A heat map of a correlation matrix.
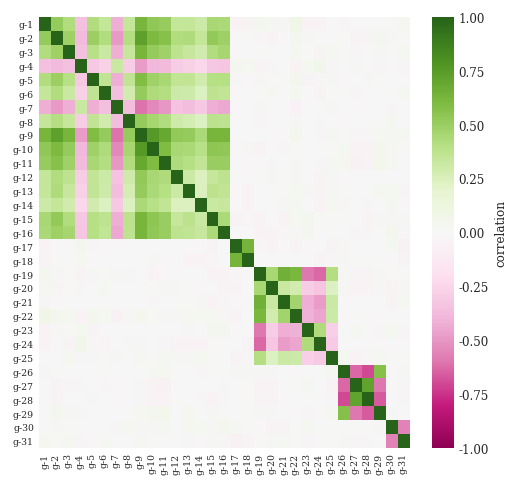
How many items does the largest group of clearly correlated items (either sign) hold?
16
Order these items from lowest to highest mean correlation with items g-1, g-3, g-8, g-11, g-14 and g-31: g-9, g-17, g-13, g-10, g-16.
g-17, g-13, g-16, g-10, g-9
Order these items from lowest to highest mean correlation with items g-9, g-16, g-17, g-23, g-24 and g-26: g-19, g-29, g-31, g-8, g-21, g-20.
g-19, g-21, g-20, g-31, g-29, g-8
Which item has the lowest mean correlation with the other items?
g-7
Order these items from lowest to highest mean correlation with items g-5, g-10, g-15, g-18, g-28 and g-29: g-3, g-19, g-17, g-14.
g-19, g-17, g-14, g-3
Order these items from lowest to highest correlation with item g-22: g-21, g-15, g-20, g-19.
g-15, g-20, g-21, g-19
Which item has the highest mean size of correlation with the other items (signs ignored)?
g-9
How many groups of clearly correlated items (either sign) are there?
5
